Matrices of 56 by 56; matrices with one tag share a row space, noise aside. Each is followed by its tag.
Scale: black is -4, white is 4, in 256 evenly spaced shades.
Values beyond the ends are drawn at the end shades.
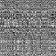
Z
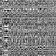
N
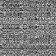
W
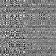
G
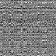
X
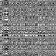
N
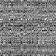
X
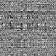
X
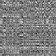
W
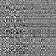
G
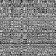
X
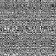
Z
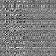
G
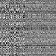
G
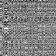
N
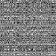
Z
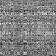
X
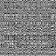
Z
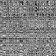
W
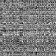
W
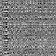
N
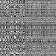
G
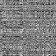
W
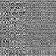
G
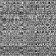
W
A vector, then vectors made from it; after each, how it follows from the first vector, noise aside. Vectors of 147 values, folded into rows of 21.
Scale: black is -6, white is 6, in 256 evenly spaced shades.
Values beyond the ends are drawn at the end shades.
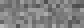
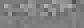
wrapped around, partly zeroed.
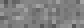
wrapped around, partly zeroed.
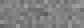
negated, shrunk.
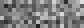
reversed, scaled up.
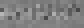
wrapped around, partly zeroed.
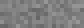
negated, shrunk.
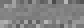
reversed, negated, partly zeroed.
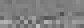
reversed, negated, partly zeroed.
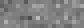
wrapped around, partly zeroed.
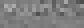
reversed, negated, partly zeroed.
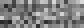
reversed, scaled up.
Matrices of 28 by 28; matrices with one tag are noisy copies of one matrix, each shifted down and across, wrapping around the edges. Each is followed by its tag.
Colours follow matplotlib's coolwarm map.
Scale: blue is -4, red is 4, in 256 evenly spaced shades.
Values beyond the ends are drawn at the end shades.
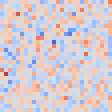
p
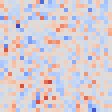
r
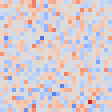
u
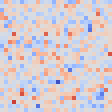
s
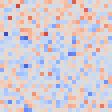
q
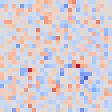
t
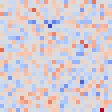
s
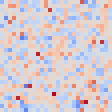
r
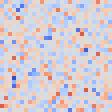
s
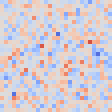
t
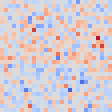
q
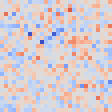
p
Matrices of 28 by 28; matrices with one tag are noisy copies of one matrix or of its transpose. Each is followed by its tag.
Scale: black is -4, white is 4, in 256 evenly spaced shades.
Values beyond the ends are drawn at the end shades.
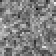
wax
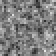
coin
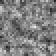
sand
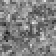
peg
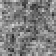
peg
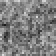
peg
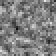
sand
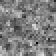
sand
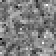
coin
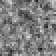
sand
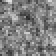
sand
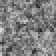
coin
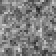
wax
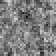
sand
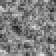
sand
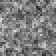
wax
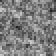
sand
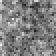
peg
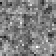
coin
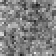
peg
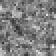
sand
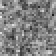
peg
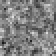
coin
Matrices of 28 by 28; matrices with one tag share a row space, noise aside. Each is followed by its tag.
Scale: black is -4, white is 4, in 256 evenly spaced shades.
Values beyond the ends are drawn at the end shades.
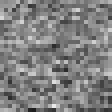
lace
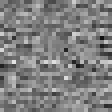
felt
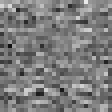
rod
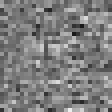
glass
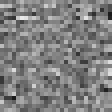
felt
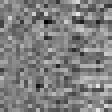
glass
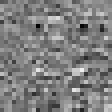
glass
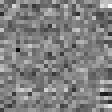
felt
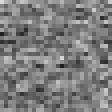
rod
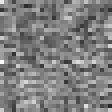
felt
